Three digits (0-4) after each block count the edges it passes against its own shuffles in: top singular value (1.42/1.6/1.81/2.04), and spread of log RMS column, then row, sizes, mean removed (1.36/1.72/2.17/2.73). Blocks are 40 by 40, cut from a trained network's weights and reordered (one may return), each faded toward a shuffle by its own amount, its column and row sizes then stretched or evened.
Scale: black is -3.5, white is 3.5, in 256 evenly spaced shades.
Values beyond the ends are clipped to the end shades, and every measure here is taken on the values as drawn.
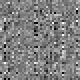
3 3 1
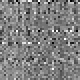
3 0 3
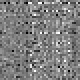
1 2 3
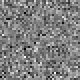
0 0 2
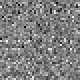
2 0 1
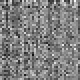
2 0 2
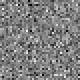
1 2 2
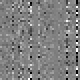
4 4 0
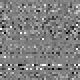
1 1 4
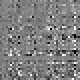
3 3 4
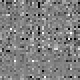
0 3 3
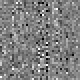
0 3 0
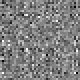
3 2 2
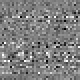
1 1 4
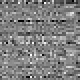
3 1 4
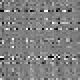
2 1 4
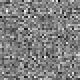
2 0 2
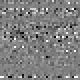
1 0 4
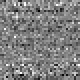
1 1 2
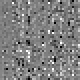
0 4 2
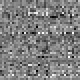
1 1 3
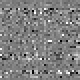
0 1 4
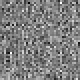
3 2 1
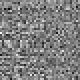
2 1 1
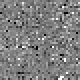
0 1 2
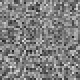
3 0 1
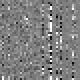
3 4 0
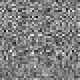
3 0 3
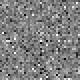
0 1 0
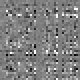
1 4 3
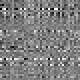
4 0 4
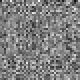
4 1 2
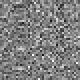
3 1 0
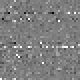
1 0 2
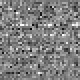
1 0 3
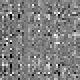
2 4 2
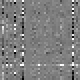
4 4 0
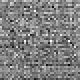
2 1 2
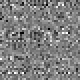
2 2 3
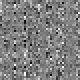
1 4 0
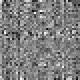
2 0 3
